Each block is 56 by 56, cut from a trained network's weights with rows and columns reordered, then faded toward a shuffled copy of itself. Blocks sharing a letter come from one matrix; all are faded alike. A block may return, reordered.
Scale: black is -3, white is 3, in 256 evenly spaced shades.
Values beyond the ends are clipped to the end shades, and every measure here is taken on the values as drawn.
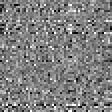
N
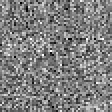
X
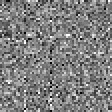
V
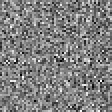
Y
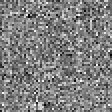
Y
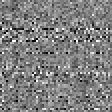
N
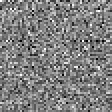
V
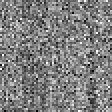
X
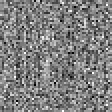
X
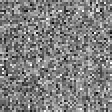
X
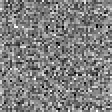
Y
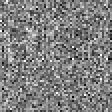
X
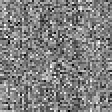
X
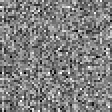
X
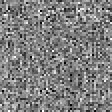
Y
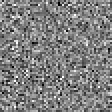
V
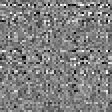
N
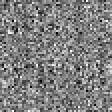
Y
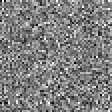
Y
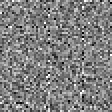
V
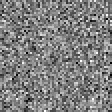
X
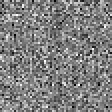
Y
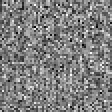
X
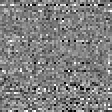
N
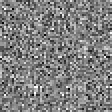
Y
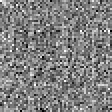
X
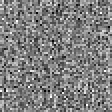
X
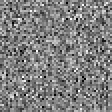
Y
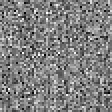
Y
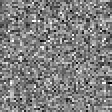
Y
